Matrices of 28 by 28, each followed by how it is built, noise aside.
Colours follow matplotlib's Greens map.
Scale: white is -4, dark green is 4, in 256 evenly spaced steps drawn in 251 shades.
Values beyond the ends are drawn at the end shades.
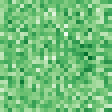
blocks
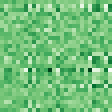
low rank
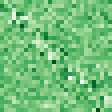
banded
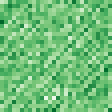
Hankel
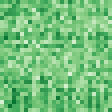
blocks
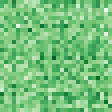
blocks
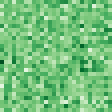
low rank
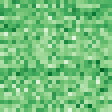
blocks
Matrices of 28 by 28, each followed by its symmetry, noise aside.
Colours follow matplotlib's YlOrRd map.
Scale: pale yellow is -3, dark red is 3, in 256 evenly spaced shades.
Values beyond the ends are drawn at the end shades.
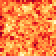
symmetric.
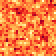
symmetric across the other diagonal.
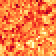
symmetric.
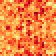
mirrored top to bottom.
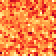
antisymmetric.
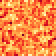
same after a half turn.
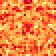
mirrored left to right.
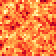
symmetric.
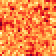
symmetric across the other diagonal.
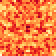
mirrored left to right.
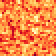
no symmetry.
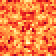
mirrored left to right.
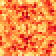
mirrored top to bottom.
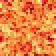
antisymmetric.
